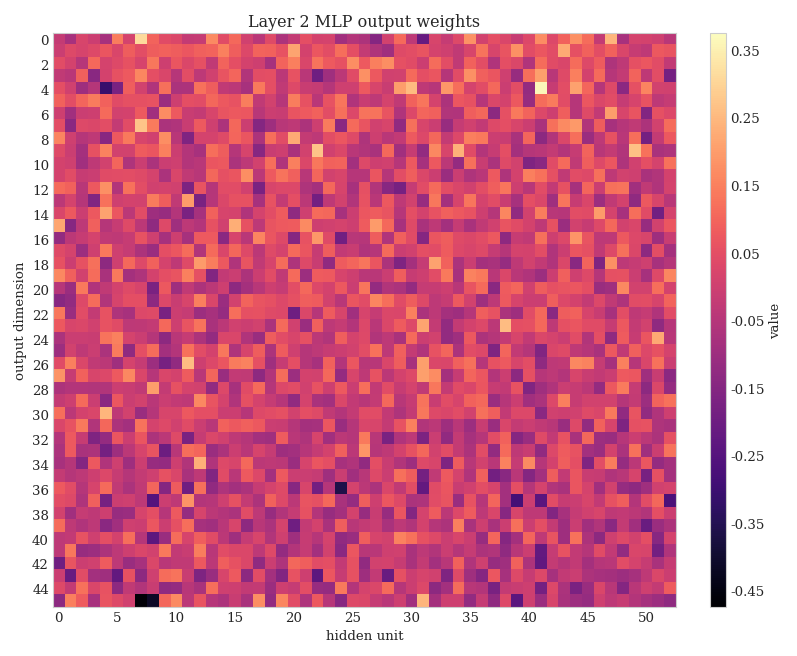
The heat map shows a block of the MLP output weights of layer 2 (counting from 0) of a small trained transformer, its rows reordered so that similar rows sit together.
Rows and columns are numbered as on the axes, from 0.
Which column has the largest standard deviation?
41
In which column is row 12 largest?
4
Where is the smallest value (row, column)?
45, 7
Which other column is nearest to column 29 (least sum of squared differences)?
17
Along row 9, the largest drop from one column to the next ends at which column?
23
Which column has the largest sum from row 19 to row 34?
38
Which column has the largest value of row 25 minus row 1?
27
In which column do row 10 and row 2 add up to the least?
40
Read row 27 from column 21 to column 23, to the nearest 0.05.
0 0 0.1
